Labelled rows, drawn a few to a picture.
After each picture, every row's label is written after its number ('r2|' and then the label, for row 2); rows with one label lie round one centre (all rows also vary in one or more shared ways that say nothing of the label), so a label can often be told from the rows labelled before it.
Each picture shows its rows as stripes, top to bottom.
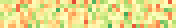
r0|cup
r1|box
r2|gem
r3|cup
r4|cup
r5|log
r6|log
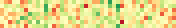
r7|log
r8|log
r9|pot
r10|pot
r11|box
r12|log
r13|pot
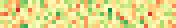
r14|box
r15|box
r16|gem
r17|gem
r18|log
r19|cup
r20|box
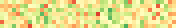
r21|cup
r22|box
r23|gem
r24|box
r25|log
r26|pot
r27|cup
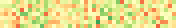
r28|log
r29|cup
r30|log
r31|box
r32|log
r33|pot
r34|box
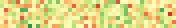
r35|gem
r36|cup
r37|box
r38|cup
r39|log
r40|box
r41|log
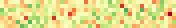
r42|log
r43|log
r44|cup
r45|cup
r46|pot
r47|log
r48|box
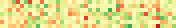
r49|gem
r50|log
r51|gem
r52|cup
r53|log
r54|pot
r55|log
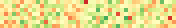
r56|log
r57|gem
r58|pot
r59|gem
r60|cup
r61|box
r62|pot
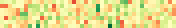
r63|cup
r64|pot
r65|pot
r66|box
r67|gem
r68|log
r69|log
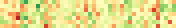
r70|box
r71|log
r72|log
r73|box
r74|box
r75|cup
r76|box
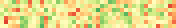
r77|gem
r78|cup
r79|pot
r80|cup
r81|box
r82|box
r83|box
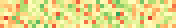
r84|pot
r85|box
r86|box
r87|log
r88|gem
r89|log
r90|pot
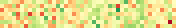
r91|cup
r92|gem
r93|pot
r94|gem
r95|pot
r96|cup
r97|pot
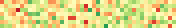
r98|pot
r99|log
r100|box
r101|pot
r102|cup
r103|log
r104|cup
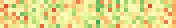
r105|pot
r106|gem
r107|pot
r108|box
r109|pot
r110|pot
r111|gem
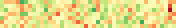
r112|box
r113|cup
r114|cup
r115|box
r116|cup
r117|pot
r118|log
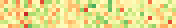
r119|gem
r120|gem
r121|log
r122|pot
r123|gem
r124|cup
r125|pot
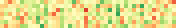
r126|box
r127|pot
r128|log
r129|pot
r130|log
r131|log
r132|box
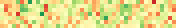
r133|log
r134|box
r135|box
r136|box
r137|cup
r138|pot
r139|gem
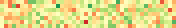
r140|pot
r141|gem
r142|cup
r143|log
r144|box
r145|log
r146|gem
